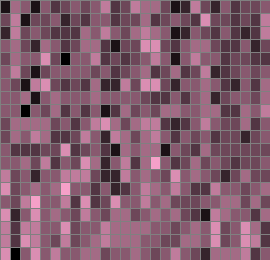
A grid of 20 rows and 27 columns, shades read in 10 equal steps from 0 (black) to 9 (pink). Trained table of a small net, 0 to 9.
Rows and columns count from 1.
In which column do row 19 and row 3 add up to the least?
18
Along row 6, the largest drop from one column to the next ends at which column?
22
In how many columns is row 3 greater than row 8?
11
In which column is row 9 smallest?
3
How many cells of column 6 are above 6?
1
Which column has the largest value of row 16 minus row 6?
4
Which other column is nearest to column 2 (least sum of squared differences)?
21
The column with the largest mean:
15
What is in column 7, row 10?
5
